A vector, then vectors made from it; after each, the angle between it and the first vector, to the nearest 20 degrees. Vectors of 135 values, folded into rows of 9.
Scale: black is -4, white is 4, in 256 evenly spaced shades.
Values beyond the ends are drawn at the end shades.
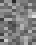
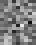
60 degrees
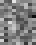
160 degrees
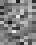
80 degrees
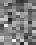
100 degrees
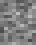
80 degrees
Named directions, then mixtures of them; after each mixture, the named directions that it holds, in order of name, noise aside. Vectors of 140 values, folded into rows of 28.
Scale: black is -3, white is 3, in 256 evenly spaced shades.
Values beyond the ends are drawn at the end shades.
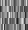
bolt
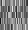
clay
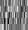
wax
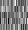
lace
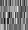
wax.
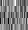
clay, lace, wax.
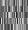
bolt, clay.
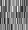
clay, wax.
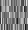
bolt, lace.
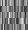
bolt.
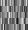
bolt.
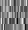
bolt.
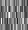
bolt, clay.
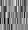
clay, lace, wax.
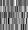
bolt, lace.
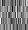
clay.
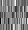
clay, lace.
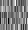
lace.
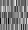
lace.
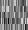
bolt, lace, wax.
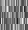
bolt, clay, lace.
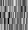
lace, wax.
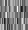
bolt, clay, wax.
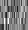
wax.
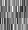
bolt, clay, wax.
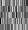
clay.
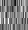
clay, lace, wax.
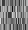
clay.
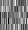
lace.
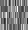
lace, wax.
